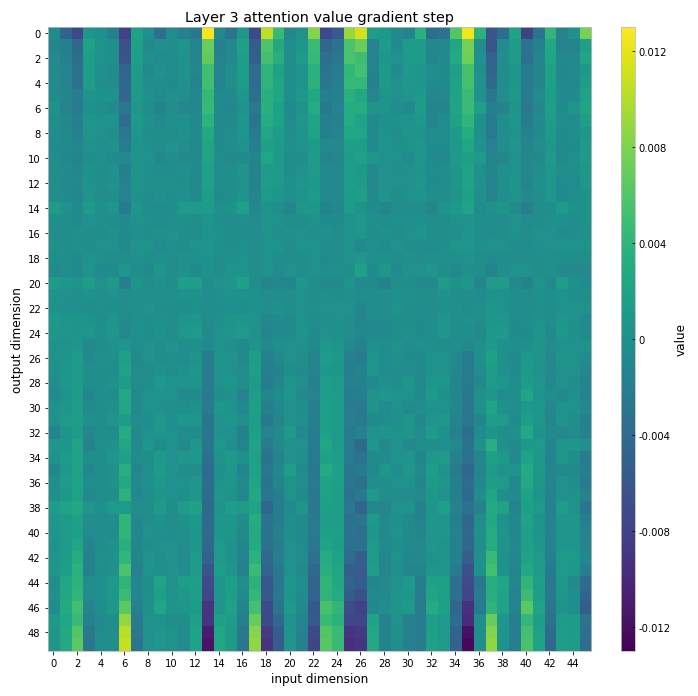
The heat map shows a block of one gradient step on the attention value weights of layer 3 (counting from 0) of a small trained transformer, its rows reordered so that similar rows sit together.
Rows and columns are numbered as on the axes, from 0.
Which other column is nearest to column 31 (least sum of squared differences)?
39
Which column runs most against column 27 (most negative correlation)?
30
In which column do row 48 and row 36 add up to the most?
6
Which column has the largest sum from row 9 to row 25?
35
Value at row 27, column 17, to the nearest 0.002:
0.002
